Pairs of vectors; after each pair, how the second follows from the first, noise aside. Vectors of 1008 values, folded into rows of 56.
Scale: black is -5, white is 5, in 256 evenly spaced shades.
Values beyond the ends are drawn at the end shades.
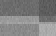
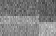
copied.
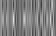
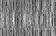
copied.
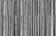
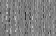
wrapped around, partly zeroed.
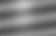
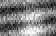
reversed, scaled up.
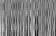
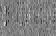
wrapped around, partly zeroed.
